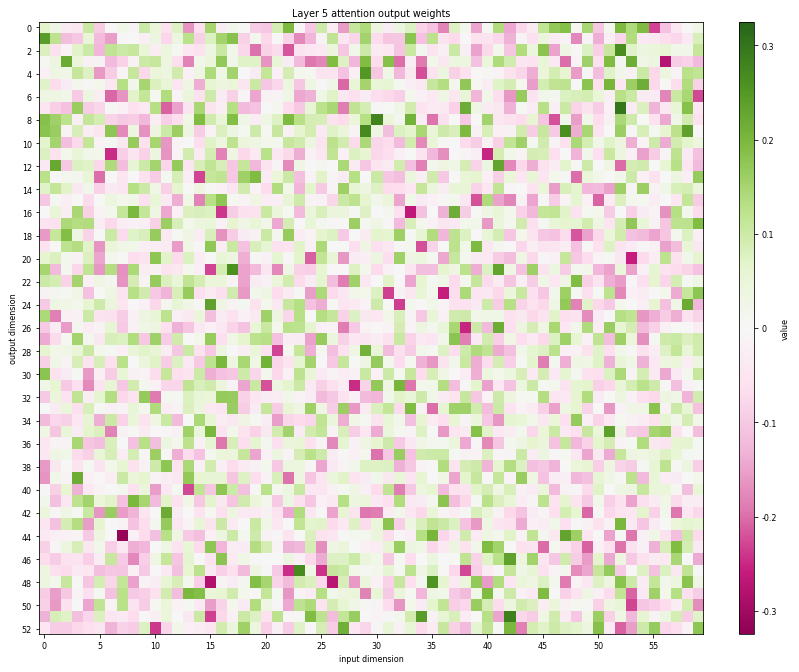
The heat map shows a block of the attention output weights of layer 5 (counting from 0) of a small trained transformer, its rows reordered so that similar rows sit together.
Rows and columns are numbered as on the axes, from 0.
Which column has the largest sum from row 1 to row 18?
29
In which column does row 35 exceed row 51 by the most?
15
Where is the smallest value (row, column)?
44, 7
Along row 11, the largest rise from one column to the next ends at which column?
41
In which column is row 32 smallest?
10
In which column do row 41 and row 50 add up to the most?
36
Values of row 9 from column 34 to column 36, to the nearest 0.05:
0.15 0.05 0.1
